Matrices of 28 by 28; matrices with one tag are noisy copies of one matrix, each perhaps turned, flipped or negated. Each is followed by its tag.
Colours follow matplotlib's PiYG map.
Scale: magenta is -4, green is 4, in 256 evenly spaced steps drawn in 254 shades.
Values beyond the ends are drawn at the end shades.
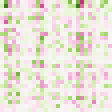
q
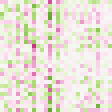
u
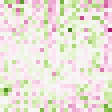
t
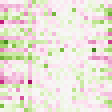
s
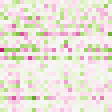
u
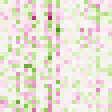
u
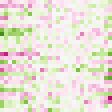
s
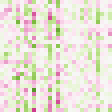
u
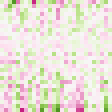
s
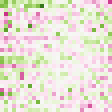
t
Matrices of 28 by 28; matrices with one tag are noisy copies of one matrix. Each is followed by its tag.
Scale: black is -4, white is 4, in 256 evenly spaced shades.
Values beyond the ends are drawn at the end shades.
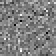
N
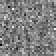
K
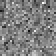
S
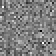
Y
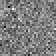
K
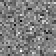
N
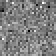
S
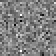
N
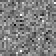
N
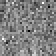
S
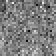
S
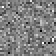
Y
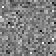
Y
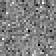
S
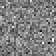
Y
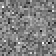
Y
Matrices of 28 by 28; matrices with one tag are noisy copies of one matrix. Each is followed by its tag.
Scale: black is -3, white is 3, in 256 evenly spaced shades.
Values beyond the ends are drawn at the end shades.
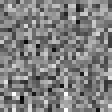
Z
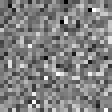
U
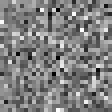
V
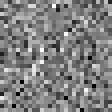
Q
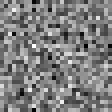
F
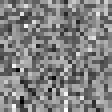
Z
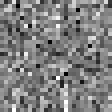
Z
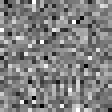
U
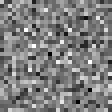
F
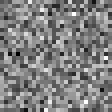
V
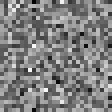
F
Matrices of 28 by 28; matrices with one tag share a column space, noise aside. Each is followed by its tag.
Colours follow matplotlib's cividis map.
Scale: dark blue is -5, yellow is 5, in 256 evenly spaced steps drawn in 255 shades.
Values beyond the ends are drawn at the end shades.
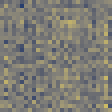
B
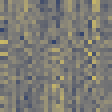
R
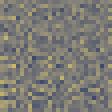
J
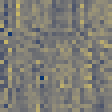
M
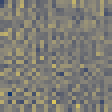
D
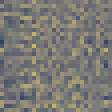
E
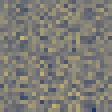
J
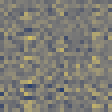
J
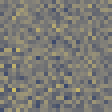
J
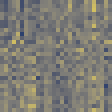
R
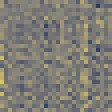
B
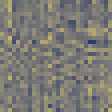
R
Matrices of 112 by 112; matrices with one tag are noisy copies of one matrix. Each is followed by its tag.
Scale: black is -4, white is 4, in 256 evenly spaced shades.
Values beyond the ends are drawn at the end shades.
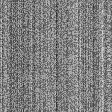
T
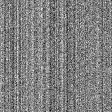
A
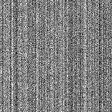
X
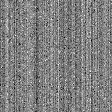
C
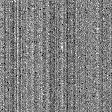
A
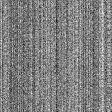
T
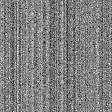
A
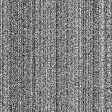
T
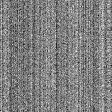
T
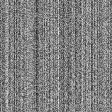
C
